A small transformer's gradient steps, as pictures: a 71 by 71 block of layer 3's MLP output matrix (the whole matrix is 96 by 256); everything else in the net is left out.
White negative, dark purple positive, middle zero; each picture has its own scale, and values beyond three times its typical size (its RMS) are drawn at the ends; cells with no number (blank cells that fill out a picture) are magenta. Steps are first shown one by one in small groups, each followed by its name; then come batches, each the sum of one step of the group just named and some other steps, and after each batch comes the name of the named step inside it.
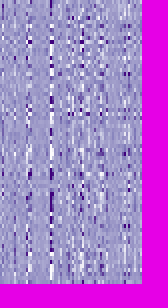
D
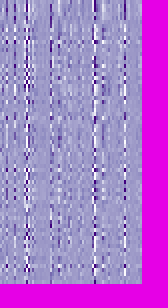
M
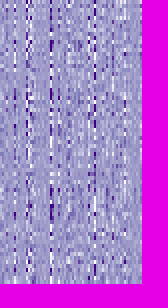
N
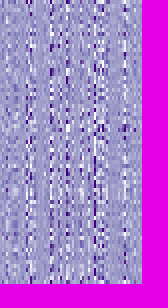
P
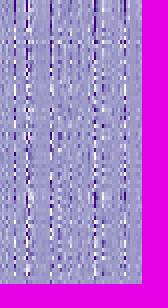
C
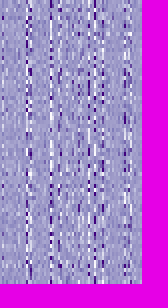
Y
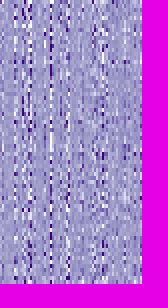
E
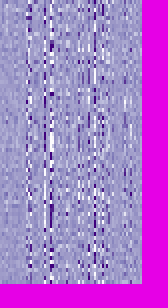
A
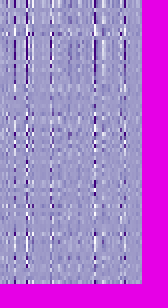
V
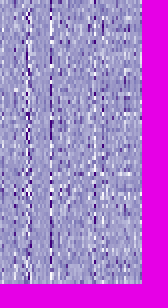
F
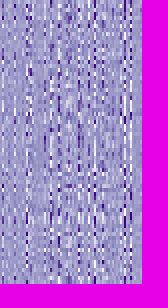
Y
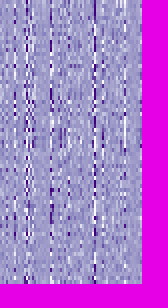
N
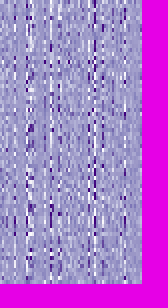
A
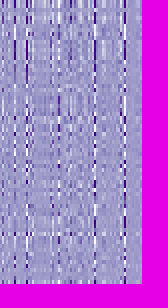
V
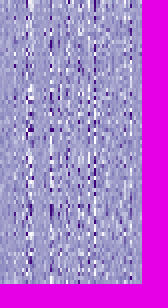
N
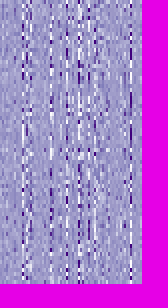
D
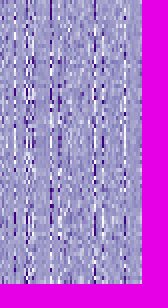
N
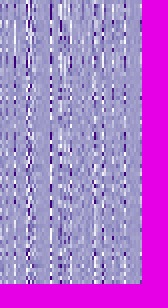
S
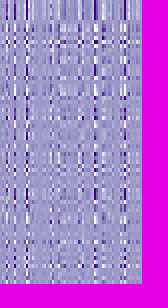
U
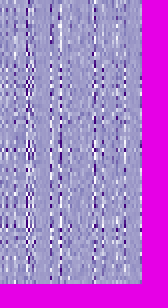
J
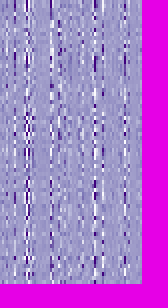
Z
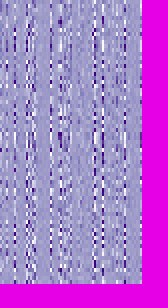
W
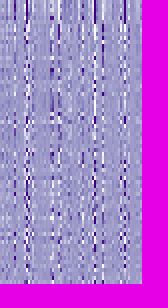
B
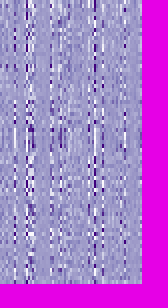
W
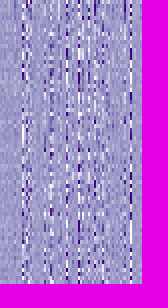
B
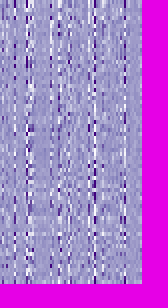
Z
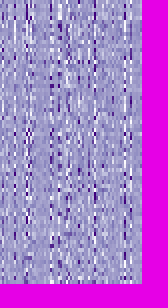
S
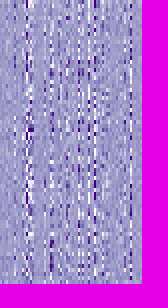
Z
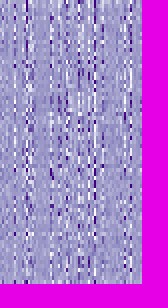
B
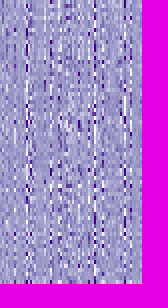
W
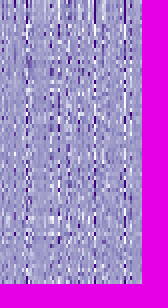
B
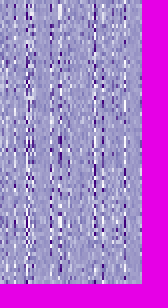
J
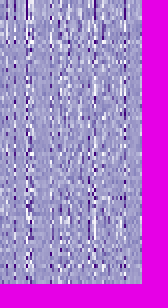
U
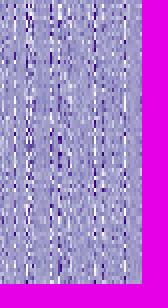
S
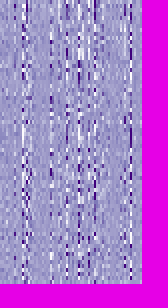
B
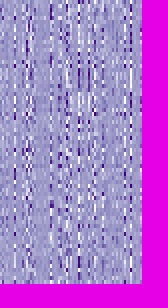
S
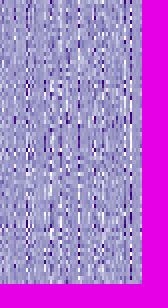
J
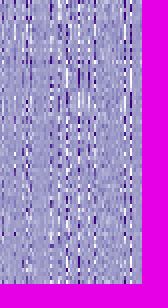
S
